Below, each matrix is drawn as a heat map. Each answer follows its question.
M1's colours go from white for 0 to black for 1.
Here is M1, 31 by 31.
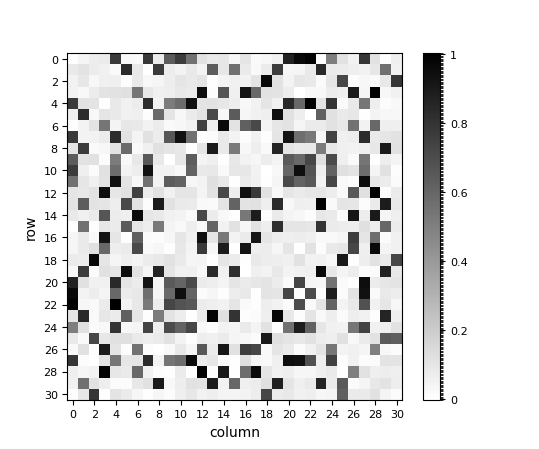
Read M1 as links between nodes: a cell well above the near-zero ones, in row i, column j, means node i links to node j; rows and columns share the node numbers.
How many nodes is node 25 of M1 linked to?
4
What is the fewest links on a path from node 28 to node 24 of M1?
2
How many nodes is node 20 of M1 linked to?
9
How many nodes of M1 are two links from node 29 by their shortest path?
4
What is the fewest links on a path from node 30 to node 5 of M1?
4
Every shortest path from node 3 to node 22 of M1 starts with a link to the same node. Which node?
node 26
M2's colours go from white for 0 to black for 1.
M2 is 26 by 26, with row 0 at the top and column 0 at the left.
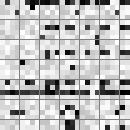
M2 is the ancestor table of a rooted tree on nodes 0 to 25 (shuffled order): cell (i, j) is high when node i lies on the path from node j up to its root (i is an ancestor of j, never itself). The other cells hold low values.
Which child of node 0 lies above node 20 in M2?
16
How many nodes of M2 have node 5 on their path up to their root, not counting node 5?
10
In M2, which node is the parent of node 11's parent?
10
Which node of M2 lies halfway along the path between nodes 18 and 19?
7
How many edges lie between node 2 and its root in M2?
2
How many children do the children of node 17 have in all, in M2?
1
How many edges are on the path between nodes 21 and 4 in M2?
9
